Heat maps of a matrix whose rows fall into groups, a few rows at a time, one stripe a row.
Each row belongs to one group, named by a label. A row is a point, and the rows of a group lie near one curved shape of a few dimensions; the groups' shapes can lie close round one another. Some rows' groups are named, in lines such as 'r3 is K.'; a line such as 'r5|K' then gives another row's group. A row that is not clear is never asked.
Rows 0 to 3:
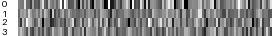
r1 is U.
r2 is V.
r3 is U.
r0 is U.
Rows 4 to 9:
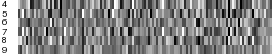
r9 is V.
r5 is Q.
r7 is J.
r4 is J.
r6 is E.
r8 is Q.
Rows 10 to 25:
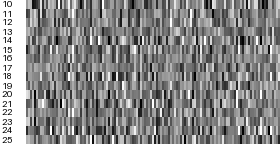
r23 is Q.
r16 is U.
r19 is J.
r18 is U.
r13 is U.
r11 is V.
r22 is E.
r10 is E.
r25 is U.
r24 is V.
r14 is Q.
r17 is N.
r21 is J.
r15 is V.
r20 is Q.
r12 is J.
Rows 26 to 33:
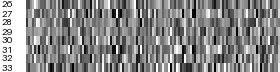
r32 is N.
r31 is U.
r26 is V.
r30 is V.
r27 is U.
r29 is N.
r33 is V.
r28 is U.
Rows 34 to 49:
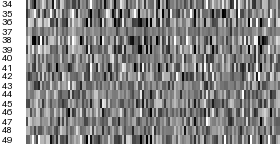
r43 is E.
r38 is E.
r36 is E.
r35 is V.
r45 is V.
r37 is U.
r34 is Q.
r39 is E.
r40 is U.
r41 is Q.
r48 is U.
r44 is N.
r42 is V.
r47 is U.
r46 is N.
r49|E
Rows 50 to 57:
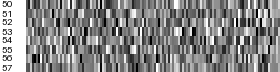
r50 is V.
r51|V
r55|V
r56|E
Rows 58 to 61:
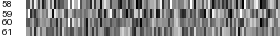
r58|J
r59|Q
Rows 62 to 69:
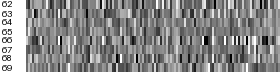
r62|V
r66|E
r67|V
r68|Q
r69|U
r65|Q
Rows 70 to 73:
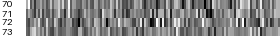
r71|U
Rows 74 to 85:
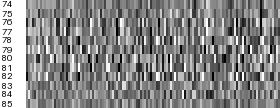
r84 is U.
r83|J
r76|Q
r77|U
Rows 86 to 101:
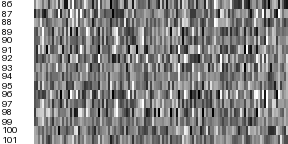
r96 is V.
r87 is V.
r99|V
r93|N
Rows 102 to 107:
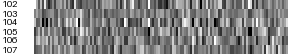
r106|U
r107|V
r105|J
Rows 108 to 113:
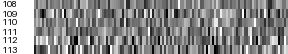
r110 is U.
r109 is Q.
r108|J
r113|U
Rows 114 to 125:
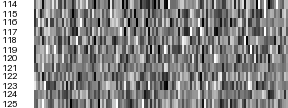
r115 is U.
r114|E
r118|J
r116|V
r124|J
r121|V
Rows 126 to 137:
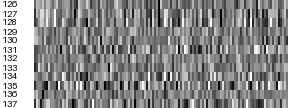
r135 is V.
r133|V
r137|U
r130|U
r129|J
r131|V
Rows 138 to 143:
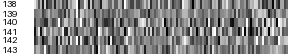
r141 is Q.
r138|U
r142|V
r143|Q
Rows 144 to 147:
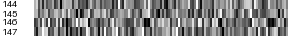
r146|J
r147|V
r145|N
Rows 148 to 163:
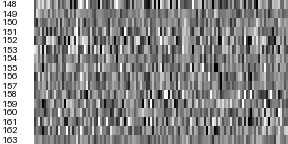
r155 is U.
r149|U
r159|Q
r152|J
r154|Q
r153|U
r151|U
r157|J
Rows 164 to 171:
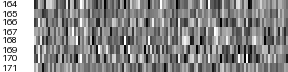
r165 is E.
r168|U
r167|U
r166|J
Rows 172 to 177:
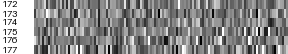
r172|J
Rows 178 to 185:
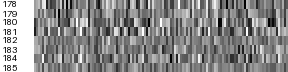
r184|V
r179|J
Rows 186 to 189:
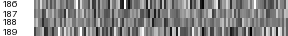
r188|Q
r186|U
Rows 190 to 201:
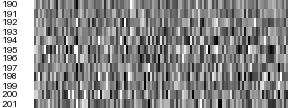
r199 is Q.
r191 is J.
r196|E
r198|Q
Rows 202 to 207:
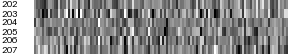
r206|U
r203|U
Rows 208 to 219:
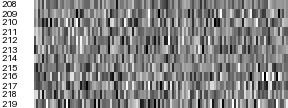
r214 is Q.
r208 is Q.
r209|N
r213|V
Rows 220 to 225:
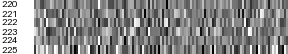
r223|J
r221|Q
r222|E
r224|U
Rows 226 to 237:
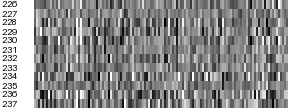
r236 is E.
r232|E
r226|V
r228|E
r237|U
